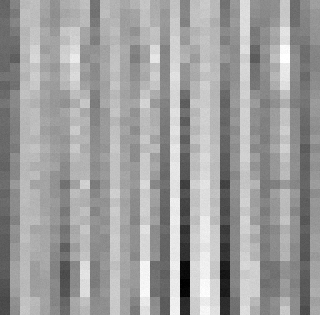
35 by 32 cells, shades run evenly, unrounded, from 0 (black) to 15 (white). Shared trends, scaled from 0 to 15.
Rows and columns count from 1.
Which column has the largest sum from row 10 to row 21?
18
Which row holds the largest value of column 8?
7
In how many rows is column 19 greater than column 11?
2
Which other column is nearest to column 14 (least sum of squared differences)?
24
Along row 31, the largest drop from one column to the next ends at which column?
19
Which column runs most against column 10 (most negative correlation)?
14
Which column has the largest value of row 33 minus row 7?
26
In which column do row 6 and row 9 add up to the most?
29
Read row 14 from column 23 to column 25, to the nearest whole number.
6 9 12
